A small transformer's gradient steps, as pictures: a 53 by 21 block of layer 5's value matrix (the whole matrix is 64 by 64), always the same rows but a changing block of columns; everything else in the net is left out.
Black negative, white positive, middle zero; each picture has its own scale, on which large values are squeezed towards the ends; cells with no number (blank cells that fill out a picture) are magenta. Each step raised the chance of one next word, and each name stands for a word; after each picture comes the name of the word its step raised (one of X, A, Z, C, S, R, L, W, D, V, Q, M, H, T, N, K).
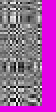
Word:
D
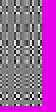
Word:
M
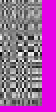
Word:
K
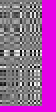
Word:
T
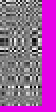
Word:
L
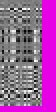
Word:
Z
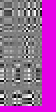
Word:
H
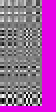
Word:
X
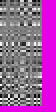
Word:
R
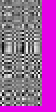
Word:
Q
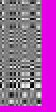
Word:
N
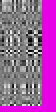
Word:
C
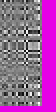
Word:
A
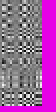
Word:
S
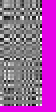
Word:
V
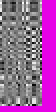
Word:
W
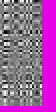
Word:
A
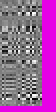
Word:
M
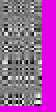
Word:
W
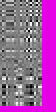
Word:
L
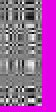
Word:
D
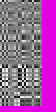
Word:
A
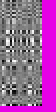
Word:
Z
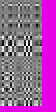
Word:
K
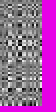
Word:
K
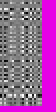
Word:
N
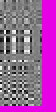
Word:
Z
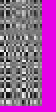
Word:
K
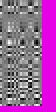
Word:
M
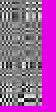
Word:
D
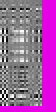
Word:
Z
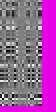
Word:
H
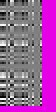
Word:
R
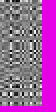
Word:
A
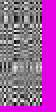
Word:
D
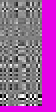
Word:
H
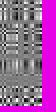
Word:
D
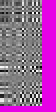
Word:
X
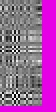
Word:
C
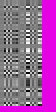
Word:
Q
